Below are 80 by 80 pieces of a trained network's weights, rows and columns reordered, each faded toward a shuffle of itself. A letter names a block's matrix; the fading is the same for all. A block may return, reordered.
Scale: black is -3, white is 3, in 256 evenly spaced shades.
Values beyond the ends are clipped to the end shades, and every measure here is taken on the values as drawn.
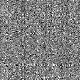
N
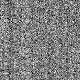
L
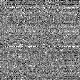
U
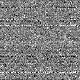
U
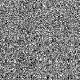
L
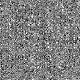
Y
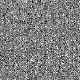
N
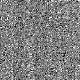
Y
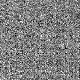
L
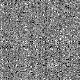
Y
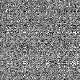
U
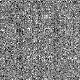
N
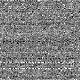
U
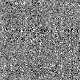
N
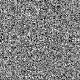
L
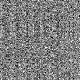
L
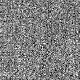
L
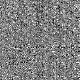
N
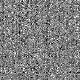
N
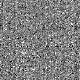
N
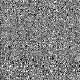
Y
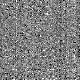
Y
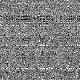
U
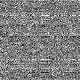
U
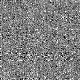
Y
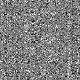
Y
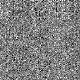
Y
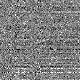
U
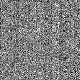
L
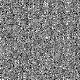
Y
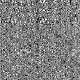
N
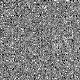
Y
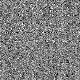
N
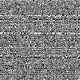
U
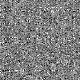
Y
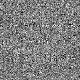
L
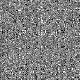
Y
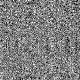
L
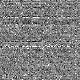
U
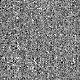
N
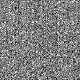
N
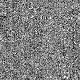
L
